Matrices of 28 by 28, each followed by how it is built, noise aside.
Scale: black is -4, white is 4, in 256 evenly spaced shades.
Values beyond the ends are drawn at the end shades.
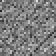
Hankel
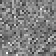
Hankel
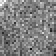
smooth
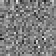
low rank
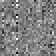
uneven columns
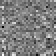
low rank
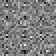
low rank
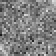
smooth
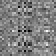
low rank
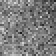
smooth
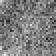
smooth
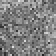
smooth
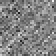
Hankel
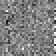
uneven columns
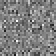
low rank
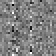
uneven columns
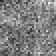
smooth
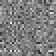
low rank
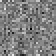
low rank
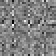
low rank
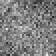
smooth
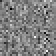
uneven columns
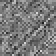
Hankel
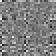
low rank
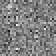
uneven columns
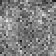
smooth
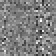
uneven columns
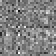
low rank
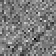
Hankel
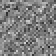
Hankel
